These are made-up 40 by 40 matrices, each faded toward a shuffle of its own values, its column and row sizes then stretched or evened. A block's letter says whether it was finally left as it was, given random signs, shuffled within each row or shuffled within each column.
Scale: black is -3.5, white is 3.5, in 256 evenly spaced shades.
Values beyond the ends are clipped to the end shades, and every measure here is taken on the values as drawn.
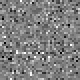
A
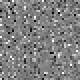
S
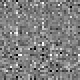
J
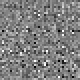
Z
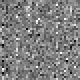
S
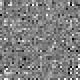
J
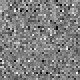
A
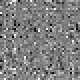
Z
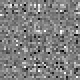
J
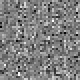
S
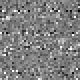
A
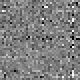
Z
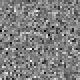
A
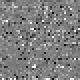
A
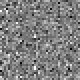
S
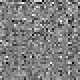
J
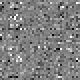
Z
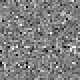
A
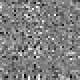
J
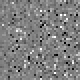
S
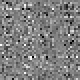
J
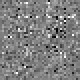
Z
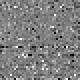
A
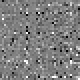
Z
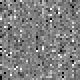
S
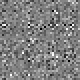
J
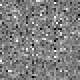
S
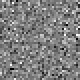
S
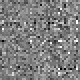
Z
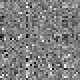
J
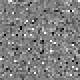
A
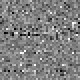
A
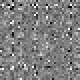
J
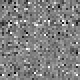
Z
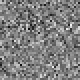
A
